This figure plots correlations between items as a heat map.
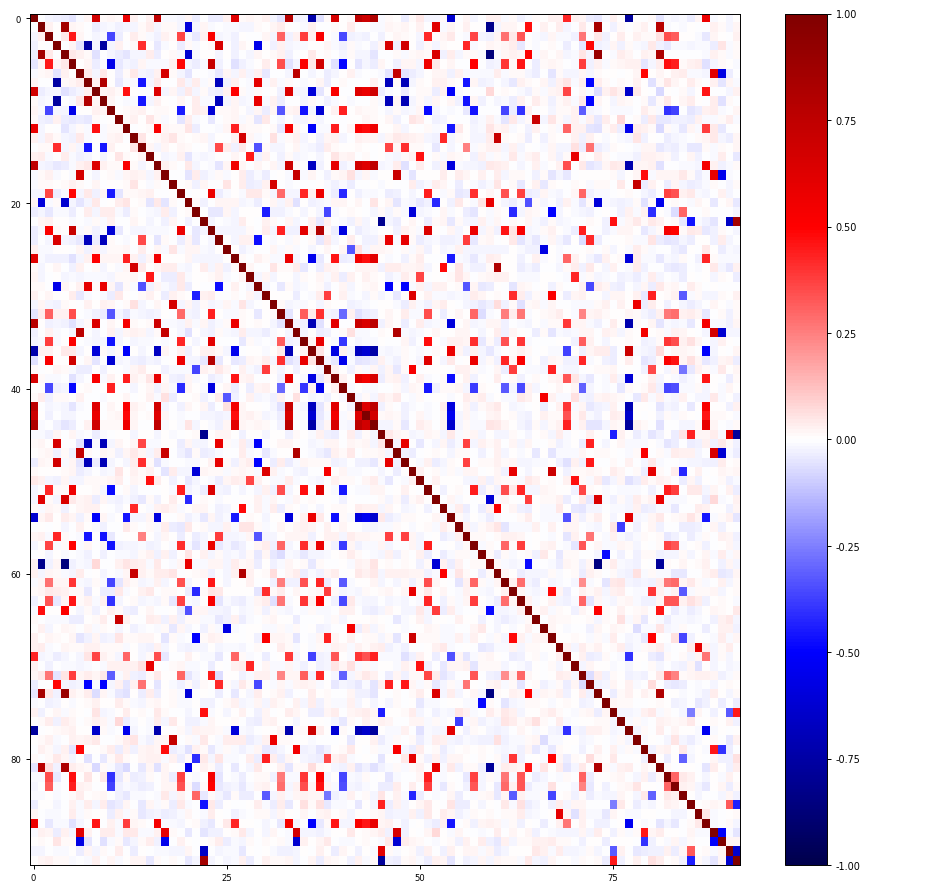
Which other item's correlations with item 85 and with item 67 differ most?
49
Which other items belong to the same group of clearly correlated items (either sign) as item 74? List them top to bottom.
58
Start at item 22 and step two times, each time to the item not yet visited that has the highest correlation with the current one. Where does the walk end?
75
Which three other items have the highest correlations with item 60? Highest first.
27, 13, 53
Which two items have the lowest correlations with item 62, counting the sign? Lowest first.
21, 84
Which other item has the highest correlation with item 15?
70
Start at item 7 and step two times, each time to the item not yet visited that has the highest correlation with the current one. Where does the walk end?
29
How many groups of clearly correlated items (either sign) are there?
15
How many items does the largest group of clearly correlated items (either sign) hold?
16
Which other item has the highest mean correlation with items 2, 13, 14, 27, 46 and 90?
60
